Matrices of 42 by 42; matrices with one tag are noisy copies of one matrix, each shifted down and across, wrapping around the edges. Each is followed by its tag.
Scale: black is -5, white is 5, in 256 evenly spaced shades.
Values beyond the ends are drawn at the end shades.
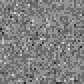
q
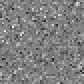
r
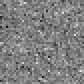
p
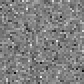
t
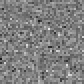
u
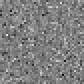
t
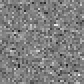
p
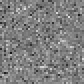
p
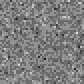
t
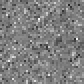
r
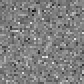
q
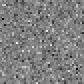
t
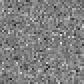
u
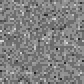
u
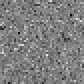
q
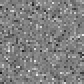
p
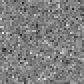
p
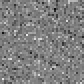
p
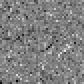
r
